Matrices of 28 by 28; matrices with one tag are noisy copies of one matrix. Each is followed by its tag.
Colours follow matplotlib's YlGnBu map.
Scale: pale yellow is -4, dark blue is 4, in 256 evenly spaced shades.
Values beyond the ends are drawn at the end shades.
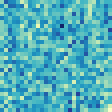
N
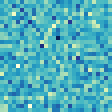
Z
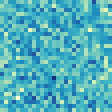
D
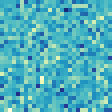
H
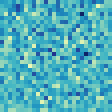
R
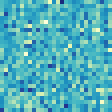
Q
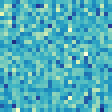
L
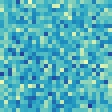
D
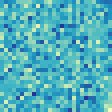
N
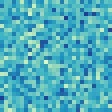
H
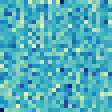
Q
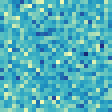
R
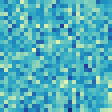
N
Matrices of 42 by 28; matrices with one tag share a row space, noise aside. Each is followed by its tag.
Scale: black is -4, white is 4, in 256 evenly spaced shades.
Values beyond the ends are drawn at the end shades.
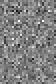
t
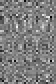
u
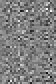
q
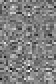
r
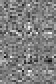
r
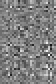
q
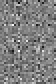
t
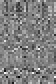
t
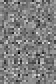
t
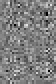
q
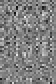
u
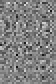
u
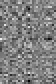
r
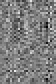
q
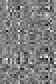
q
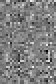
q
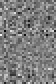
r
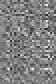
q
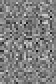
u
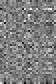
r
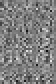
u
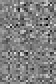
q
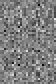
t
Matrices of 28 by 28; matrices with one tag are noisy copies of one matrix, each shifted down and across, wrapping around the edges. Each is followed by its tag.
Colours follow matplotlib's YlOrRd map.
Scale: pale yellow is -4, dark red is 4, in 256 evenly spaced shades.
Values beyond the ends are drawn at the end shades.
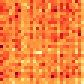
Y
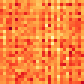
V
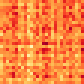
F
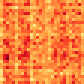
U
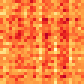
U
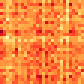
Y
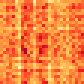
U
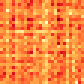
F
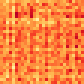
Y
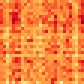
U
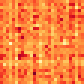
Y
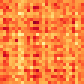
F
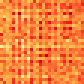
V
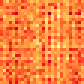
V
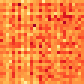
V
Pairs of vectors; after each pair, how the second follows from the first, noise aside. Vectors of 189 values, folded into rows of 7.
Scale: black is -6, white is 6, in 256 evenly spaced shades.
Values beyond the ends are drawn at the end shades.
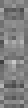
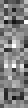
reversed, scaled up.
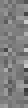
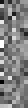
wrapped around, negated, scaled up.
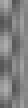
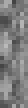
copied.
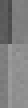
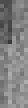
copied.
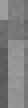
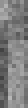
copied.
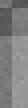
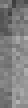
copied.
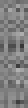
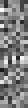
wrapped around, negated, scaled up.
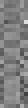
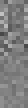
reversed, negated, partly zeroed.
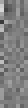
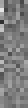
copied.
